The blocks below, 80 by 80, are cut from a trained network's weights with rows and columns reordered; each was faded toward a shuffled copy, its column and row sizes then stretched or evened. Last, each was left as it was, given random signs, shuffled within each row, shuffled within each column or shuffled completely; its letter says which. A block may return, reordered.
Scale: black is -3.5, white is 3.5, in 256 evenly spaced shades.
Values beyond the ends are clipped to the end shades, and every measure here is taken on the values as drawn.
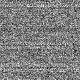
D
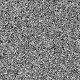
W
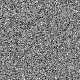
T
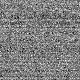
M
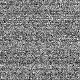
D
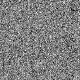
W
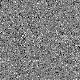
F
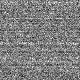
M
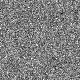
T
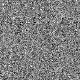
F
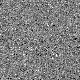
M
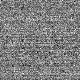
D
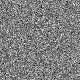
T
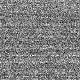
D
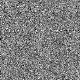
F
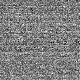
D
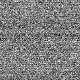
D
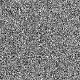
F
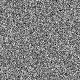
T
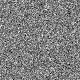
T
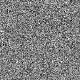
F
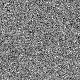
T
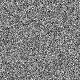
T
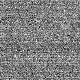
M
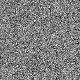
F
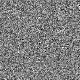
F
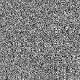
D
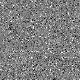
F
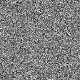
F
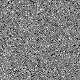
M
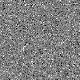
D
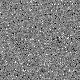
M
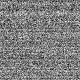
M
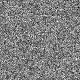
T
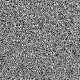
M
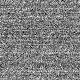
M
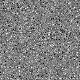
M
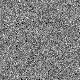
W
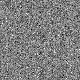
W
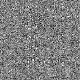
D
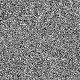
M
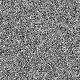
T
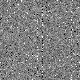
W
